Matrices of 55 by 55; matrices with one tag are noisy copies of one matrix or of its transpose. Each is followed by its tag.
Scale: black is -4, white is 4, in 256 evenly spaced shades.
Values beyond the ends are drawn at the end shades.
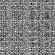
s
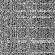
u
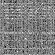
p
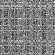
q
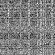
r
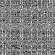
s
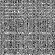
p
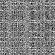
s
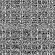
s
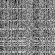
r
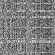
u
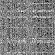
u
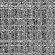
q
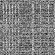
p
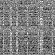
u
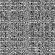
s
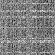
u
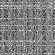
q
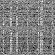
u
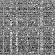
u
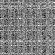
q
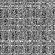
q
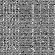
p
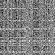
r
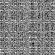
s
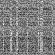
u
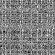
s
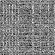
p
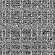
s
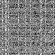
q
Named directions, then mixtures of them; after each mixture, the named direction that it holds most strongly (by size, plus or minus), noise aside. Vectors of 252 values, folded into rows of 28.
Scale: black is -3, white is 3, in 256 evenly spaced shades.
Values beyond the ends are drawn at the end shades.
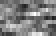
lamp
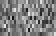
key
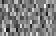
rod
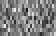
key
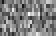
rod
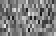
key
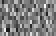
rod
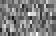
rod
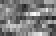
lamp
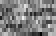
lamp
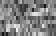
lamp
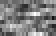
lamp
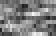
lamp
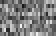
rod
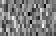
rod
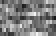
lamp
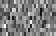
key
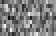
rod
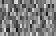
rod
